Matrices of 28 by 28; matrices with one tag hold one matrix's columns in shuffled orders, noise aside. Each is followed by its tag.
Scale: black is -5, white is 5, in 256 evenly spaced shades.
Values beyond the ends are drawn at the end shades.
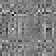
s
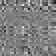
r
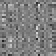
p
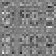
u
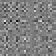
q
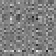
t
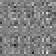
u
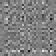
t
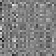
p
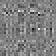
s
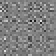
q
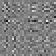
q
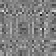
s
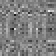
s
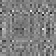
s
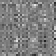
p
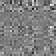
r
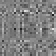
s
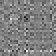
t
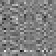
t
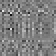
s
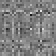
s
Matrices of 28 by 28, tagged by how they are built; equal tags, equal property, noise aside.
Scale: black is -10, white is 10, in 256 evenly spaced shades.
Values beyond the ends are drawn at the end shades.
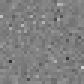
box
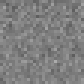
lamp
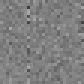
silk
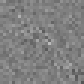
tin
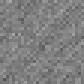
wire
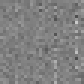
silk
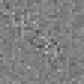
tin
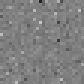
box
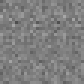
lamp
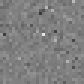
box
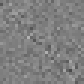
tin
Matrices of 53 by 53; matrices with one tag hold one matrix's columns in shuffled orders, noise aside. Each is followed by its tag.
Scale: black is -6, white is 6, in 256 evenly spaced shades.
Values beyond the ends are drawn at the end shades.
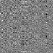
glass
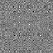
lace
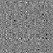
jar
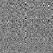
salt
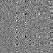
glass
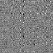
glass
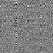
salt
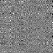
glass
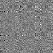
lace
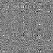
lace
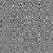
salt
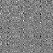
glass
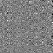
glass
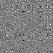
lace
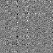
glass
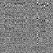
salt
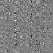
glass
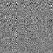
salt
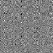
glass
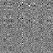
salt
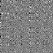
glass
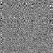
salt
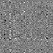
jar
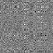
lace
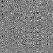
glass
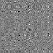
lace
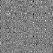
glass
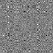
lace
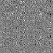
glass
